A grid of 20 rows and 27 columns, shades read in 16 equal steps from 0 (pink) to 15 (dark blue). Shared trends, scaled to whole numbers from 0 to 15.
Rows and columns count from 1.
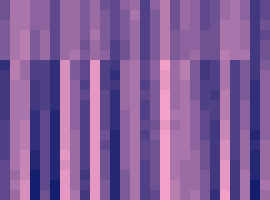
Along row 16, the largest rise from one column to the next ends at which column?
4
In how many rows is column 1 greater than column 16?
15
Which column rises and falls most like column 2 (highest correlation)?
16
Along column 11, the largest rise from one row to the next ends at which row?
7
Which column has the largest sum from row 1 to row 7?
26
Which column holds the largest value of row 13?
6
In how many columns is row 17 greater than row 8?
12
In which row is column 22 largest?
20
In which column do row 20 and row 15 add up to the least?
17
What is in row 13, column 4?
13
